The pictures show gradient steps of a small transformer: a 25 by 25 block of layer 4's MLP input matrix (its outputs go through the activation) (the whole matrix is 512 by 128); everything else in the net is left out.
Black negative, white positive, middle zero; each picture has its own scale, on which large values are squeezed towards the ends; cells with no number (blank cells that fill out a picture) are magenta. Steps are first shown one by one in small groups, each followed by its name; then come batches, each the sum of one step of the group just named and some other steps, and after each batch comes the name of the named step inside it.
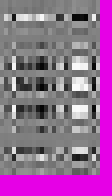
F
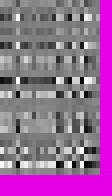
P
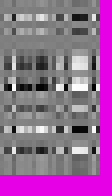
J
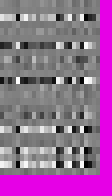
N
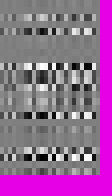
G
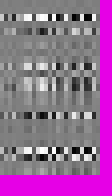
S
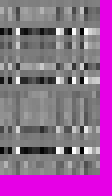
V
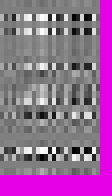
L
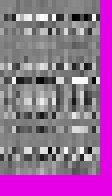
L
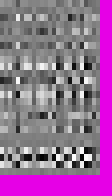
P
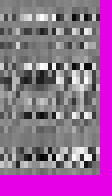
G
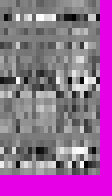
P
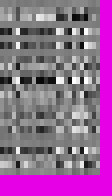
V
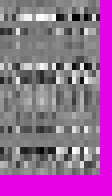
V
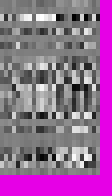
G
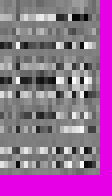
N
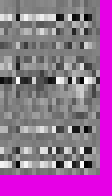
N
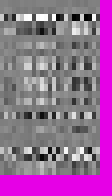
S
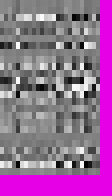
P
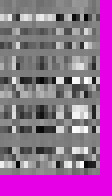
F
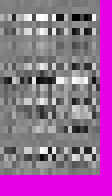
L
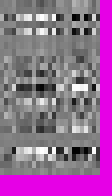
L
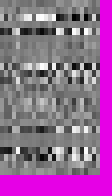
V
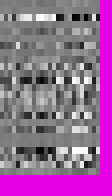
G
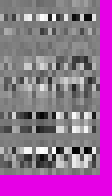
S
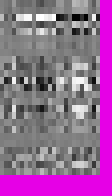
F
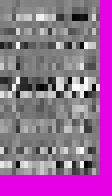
P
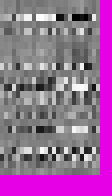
L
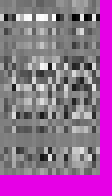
L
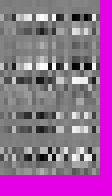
G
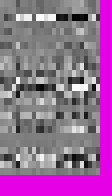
P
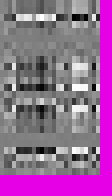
F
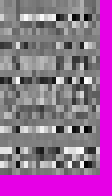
N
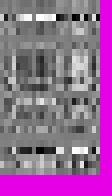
J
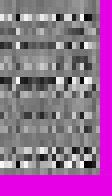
N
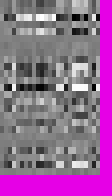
J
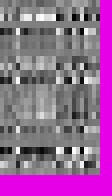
V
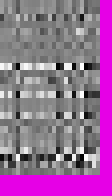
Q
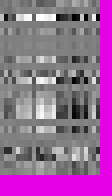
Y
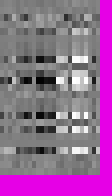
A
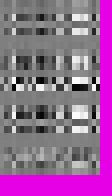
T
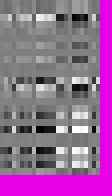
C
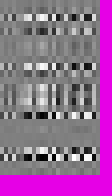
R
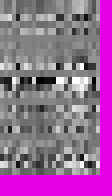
Q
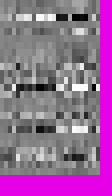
Q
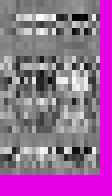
Q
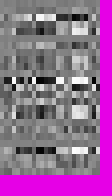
T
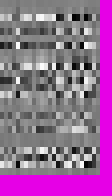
R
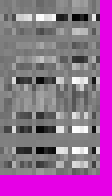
C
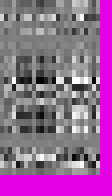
T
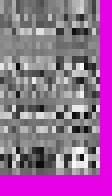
Q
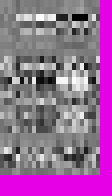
Q
